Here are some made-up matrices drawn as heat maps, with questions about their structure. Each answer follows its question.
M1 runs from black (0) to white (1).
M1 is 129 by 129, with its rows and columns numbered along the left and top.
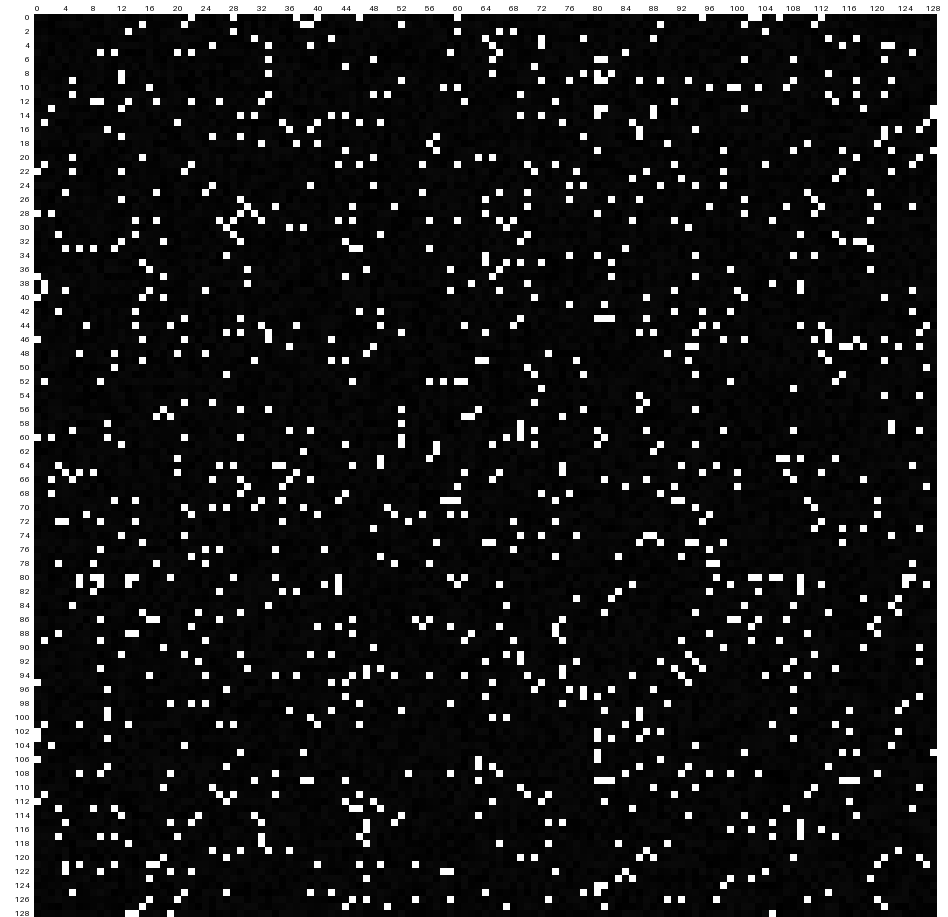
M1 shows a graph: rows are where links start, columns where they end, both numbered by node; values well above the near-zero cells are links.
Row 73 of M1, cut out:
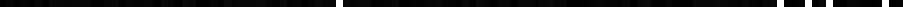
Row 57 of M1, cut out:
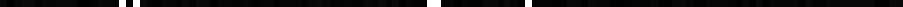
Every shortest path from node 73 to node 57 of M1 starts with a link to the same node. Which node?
node 115
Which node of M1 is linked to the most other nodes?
node 80
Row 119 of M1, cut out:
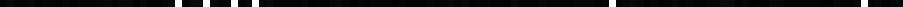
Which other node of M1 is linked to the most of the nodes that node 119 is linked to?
node 66
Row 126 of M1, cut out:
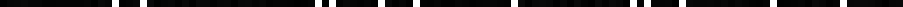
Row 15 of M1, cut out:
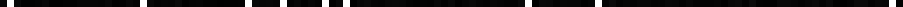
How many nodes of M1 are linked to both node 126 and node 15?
1
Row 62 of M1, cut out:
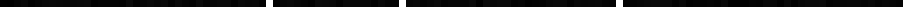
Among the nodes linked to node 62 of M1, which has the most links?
node 88
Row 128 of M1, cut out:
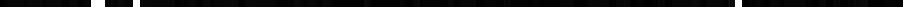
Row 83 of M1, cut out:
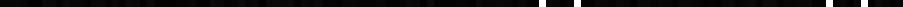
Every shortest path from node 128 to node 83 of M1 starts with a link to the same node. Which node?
node 13
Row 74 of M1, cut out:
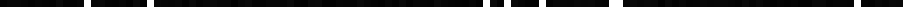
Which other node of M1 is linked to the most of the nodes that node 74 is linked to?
node 22
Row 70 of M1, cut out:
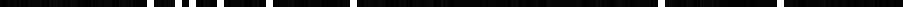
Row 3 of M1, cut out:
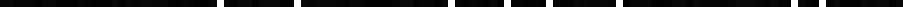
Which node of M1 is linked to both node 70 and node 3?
node 31
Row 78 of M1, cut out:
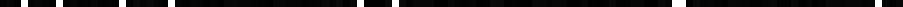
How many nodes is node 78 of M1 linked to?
9
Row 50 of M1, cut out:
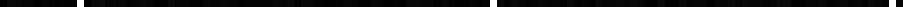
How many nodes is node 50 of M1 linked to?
3
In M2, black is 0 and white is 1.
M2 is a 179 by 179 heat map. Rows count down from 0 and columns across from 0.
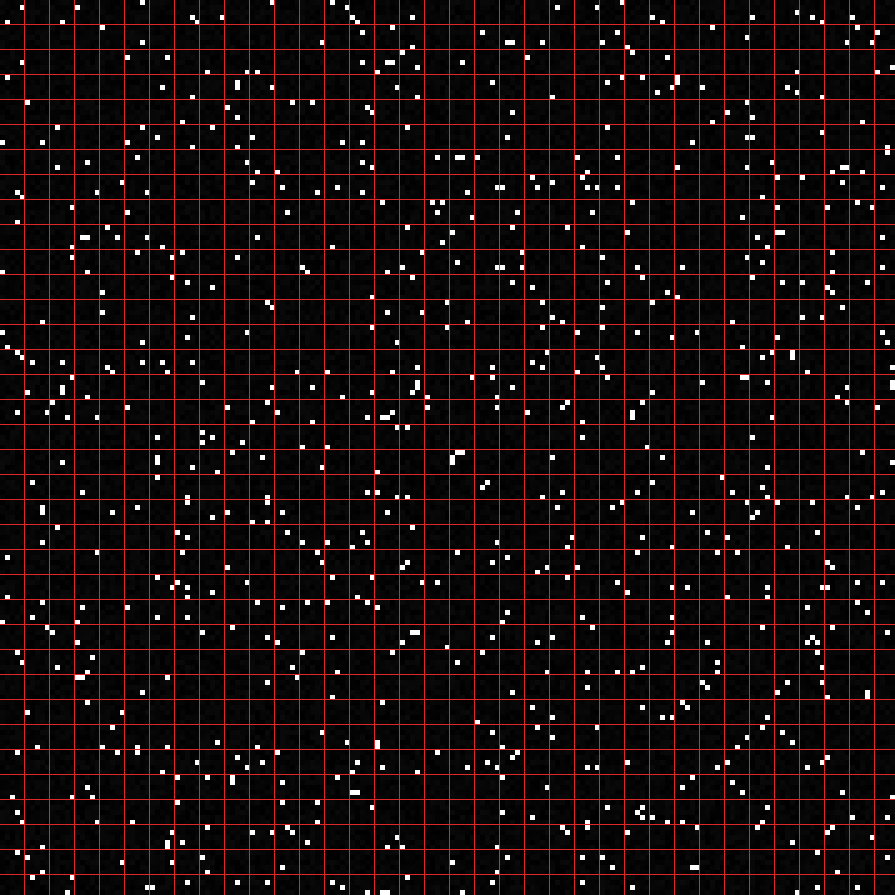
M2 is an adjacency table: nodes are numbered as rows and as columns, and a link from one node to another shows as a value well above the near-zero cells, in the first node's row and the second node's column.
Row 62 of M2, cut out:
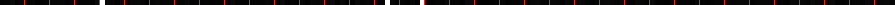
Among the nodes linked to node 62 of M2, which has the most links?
node 77
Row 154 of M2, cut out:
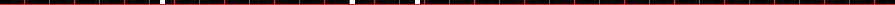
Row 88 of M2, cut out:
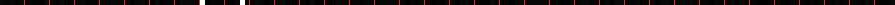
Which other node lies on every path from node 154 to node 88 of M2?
node 40
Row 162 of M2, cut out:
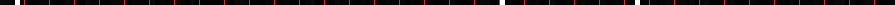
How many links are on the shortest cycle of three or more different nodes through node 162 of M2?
4
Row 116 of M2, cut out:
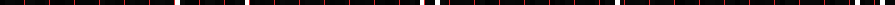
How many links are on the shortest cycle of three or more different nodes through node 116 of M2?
4
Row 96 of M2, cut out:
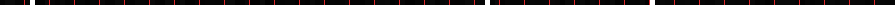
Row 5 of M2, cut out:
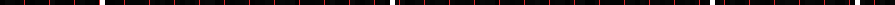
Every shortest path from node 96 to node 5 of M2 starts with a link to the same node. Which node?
node 130
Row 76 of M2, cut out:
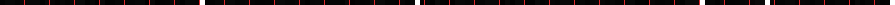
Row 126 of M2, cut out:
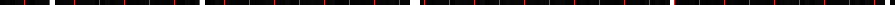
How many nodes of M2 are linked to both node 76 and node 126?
2
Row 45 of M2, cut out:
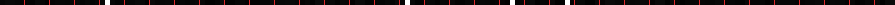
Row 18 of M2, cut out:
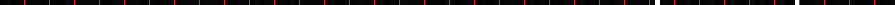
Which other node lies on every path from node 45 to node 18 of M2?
node 159
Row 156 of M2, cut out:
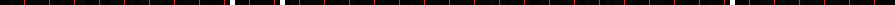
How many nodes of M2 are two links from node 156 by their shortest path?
10
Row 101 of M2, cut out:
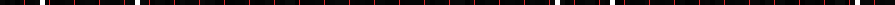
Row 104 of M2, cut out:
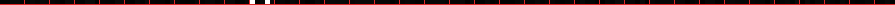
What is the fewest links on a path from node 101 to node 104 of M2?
3
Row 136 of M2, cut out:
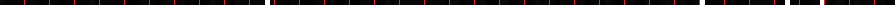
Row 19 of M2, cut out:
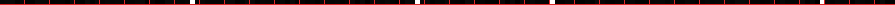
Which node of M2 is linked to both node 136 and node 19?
node 164
